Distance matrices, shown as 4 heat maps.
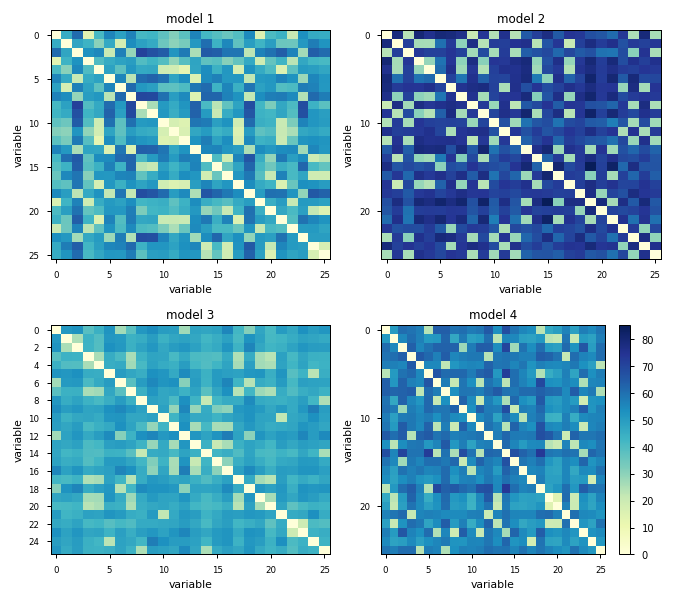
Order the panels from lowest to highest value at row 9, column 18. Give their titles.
model 3, model 4, model 1, model 2
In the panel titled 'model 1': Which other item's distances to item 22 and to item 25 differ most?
24
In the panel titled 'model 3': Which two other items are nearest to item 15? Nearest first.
13, 11
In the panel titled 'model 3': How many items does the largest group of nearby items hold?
6
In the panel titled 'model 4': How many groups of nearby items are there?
8
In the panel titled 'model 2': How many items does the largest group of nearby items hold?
7
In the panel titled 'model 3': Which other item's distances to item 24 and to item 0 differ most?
5
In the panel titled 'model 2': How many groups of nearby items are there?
6
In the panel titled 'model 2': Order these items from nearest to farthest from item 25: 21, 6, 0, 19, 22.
0, 21, 19, 22, 6
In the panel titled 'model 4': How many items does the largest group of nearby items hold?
5
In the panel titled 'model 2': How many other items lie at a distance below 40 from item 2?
6
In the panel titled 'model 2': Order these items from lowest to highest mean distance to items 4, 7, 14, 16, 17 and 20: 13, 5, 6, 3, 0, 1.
1, 3, 5, 13, 0, 6
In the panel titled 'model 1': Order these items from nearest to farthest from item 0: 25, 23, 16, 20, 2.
16, 20, 25, 23, 2
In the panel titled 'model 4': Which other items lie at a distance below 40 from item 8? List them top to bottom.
6, 11, 14, 23
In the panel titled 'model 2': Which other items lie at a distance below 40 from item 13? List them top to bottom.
16, 19, 21
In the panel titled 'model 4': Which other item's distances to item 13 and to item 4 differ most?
7
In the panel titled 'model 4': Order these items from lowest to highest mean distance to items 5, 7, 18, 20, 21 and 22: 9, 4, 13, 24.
13, 4, 24, 9
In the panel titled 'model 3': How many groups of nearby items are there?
8
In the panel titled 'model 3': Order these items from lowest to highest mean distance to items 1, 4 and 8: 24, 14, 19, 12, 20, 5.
14, 20, 19, 24, 5, 12
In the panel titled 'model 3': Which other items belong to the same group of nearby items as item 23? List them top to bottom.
22
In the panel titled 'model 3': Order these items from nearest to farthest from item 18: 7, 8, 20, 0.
0, 7, 20, 8
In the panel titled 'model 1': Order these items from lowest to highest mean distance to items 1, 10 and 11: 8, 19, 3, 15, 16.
3, 19, 15, 8, 16
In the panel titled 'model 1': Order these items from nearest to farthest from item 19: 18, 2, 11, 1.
11, 1, 18, 2
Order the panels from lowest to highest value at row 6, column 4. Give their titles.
model 1, model 3, model 4, model 2
